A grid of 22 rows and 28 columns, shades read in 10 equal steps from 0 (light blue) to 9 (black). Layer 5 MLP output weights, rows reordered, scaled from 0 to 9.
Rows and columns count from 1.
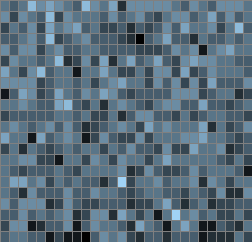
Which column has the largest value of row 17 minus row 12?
23
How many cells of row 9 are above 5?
6
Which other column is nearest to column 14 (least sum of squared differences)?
2
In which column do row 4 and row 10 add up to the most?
16
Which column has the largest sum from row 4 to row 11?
9
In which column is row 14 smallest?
22
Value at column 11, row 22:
5
